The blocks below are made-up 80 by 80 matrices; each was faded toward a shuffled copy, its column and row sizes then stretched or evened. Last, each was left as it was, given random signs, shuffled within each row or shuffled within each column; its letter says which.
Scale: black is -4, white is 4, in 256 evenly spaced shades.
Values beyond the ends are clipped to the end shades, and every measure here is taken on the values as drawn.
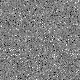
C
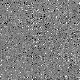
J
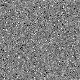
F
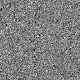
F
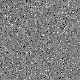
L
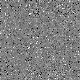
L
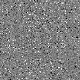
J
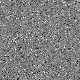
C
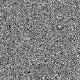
J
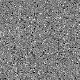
L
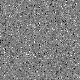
L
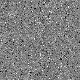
F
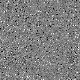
L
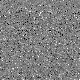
C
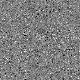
L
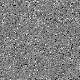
L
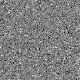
F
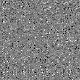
J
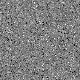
F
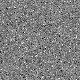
F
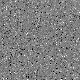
F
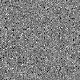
J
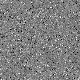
C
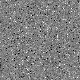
F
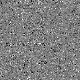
L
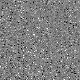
J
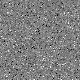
C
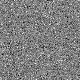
C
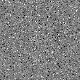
F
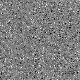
L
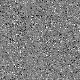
L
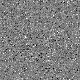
C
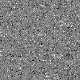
J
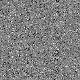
F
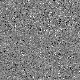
L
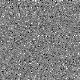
J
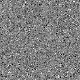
J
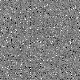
J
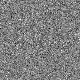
C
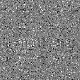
J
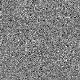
L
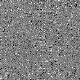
J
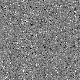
F
